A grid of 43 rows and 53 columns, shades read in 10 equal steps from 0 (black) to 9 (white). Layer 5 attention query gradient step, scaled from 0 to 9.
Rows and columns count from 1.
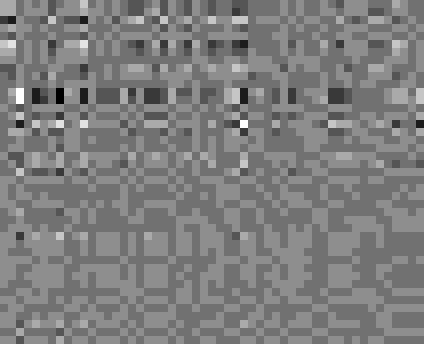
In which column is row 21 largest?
31
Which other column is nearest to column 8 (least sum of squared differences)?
5
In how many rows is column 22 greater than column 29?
7
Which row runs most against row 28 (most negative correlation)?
26
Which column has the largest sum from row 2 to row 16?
3
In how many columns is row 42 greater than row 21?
16
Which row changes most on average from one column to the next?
12
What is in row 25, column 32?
4
